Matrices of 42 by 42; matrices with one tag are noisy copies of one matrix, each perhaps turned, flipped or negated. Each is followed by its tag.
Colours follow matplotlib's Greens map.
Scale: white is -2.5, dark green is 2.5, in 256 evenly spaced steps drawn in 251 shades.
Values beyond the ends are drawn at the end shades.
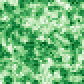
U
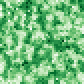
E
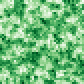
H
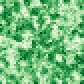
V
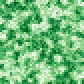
V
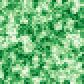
V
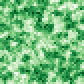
V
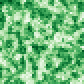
E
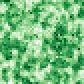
U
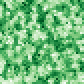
E
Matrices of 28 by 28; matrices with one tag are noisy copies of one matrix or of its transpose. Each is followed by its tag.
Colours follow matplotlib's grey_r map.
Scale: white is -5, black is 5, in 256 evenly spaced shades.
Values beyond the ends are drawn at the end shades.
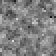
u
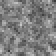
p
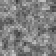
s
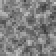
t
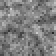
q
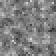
s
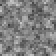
p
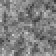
q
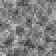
t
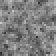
q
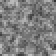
p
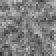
q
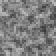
t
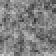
q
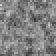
s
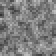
u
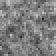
q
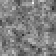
s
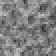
t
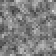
u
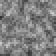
s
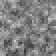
t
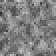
u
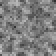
p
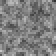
p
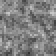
s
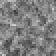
t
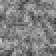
s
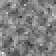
t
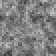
s
